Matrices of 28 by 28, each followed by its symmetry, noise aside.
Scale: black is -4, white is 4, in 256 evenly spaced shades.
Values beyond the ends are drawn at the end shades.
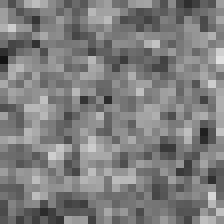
no symmetry.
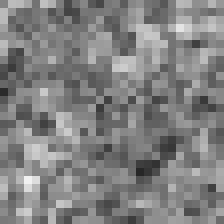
symmetric.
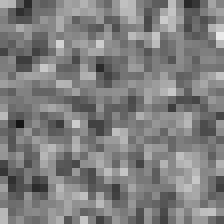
no symmetry.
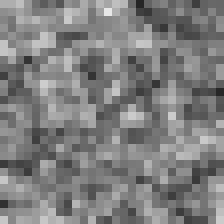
no symmetry.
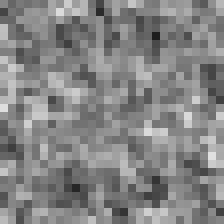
same after a half turn.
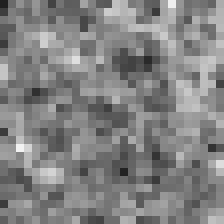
no symmetry.
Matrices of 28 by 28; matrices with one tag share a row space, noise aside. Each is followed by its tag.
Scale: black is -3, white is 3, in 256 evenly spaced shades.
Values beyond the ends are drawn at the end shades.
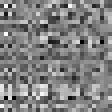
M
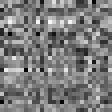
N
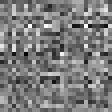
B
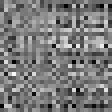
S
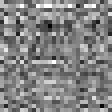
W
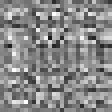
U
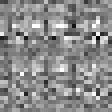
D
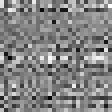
S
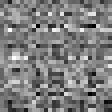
U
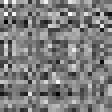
M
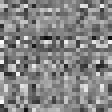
W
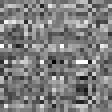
N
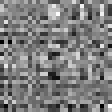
M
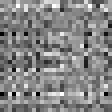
B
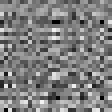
M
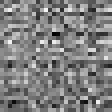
U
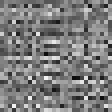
B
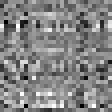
W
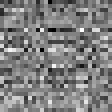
N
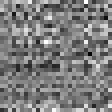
B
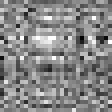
W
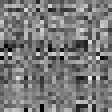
N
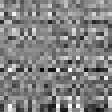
S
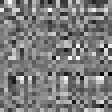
S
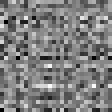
W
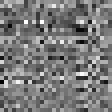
N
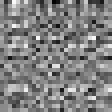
U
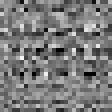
D
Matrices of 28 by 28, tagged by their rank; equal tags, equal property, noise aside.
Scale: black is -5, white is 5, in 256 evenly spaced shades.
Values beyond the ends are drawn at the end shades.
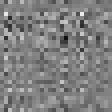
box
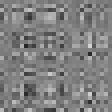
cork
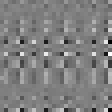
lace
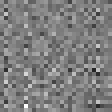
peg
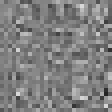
peg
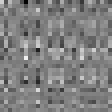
cork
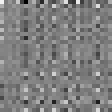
cork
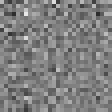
peg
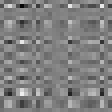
lace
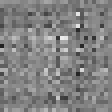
peg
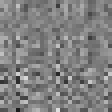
box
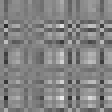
lace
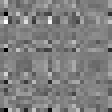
cork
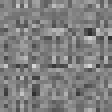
box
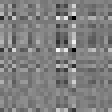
lace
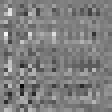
box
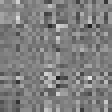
box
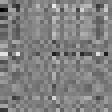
cork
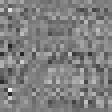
peg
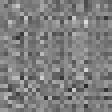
peg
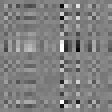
lace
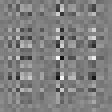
lace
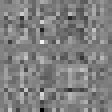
box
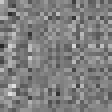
box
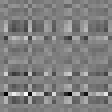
lace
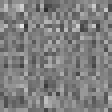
box
